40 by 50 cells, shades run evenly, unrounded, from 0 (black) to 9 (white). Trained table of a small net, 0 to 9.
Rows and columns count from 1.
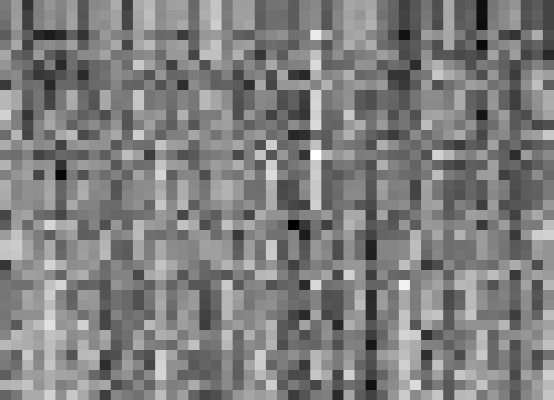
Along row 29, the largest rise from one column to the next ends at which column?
29
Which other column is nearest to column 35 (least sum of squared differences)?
9
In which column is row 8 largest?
40
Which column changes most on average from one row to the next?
28
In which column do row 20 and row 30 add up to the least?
34
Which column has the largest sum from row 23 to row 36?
5
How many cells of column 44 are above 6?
4
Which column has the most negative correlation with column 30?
17
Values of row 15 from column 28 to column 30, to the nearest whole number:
5 7 3
